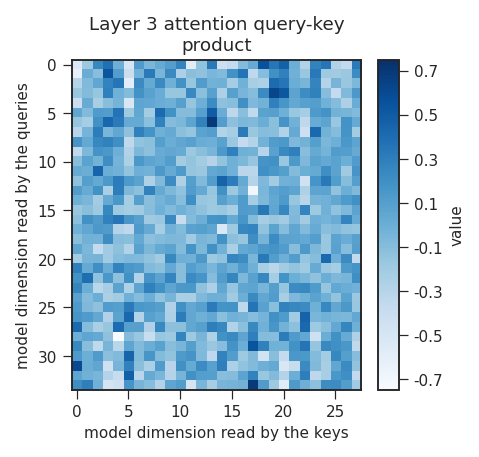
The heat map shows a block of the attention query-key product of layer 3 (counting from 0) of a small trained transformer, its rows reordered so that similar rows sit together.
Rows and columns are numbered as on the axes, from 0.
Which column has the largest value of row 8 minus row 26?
3
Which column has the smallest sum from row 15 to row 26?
2
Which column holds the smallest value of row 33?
20
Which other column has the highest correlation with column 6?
23
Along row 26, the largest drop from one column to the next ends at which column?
6
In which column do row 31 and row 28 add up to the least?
4
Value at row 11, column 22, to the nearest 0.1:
0
